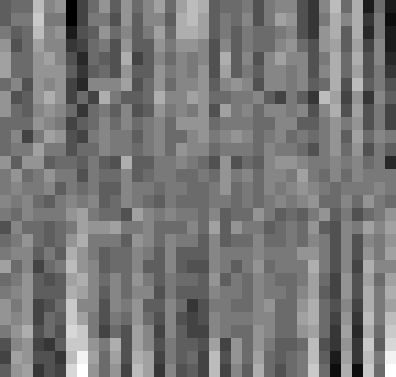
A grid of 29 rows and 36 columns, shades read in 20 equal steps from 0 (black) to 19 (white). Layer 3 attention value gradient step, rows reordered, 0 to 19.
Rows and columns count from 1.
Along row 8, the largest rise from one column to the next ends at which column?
30
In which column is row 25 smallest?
33
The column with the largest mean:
3
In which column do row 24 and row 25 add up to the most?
7
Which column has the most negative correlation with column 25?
10
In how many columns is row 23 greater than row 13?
14
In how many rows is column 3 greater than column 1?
13
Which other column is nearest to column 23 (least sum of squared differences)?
35
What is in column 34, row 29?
15
